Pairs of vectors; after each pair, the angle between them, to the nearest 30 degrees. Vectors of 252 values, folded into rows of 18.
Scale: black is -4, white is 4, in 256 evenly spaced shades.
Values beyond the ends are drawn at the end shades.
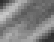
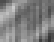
30 degrees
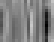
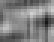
60 degrees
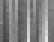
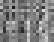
60 degrees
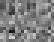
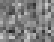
30 degrees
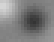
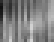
120 degrees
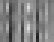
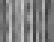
120 degrees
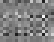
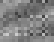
150 degrees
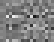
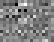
120 degrees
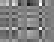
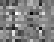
120 degrees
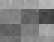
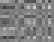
90 degrees
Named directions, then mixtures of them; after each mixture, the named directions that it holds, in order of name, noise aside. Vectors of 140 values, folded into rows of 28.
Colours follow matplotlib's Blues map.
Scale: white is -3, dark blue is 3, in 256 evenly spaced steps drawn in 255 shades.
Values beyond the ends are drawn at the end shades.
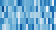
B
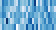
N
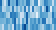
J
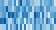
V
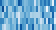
B.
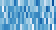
B, N.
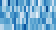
J.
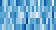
B, J.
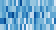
V.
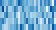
B.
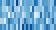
J, V.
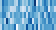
N.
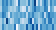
N.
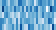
B, J.
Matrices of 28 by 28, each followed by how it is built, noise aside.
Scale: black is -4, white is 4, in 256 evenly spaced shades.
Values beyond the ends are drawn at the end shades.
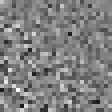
lower triangular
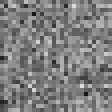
blocks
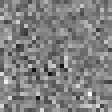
lower triangular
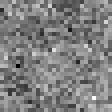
smooth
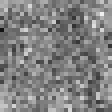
smooth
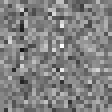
uneven columns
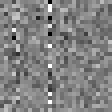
uneven columns
